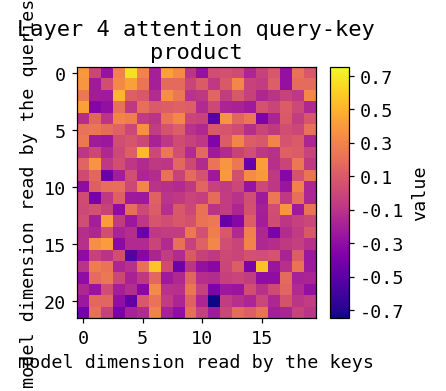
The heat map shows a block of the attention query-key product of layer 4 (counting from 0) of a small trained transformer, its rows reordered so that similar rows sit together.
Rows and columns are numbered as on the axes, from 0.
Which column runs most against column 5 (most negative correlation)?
9
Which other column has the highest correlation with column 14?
10
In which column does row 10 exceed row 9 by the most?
2
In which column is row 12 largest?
17
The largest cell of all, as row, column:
0, 4
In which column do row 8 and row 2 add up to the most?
3
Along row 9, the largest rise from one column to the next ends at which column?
12
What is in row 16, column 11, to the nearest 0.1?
-0.1
